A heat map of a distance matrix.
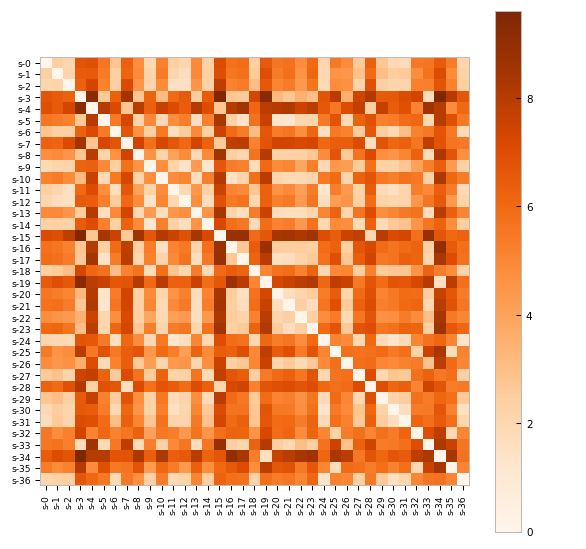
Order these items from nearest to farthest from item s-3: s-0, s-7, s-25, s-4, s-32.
s-0, s-32, s-25, s-7, s-4
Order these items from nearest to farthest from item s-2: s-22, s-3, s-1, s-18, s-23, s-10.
s-1, s-18, s-22, s-10, s-23, s-3
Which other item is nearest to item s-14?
s-9
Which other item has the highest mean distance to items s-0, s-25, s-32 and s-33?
s-34
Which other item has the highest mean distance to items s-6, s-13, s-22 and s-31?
s-15
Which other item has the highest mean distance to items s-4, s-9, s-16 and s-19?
s-3
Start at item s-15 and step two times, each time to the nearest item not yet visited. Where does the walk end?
s-7
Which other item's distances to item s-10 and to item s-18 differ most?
s-16
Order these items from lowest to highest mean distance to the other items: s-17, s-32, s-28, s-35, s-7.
s-17, s-32, s-35, s-28, s-7
